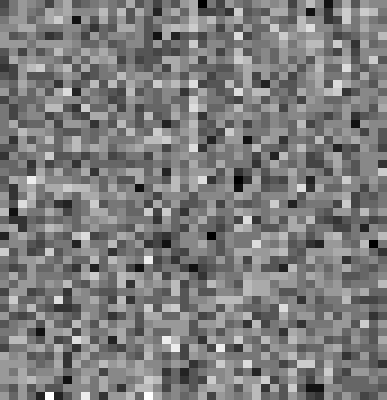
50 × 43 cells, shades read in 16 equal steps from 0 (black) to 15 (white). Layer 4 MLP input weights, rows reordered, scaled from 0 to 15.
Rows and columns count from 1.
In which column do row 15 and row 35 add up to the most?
11
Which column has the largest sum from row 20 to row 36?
10
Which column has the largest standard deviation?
27
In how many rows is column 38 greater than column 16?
23
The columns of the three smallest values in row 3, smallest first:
9, 37, 38
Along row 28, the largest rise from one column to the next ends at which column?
28
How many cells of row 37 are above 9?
6
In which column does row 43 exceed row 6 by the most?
19
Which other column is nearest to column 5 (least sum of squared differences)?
42
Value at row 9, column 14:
6
